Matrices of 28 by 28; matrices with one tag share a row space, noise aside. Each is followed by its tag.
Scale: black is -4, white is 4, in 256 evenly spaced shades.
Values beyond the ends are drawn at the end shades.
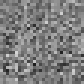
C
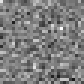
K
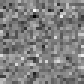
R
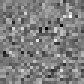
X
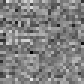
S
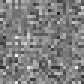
S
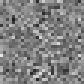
K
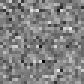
X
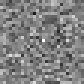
X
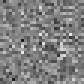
X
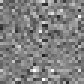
K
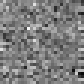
R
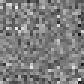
S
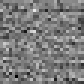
R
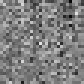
X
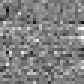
R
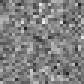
K
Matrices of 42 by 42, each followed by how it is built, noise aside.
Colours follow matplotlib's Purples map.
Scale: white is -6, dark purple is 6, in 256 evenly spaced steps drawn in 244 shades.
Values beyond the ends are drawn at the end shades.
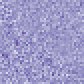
lower triangular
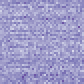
blocks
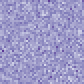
noise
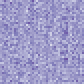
blocks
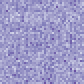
blocks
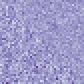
lower triangular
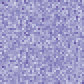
repeating rows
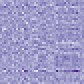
low rank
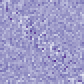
banded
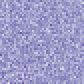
noise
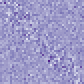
banded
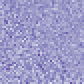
lower triangular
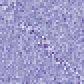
banded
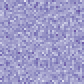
repeating rows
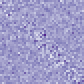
banded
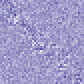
banded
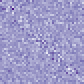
banded
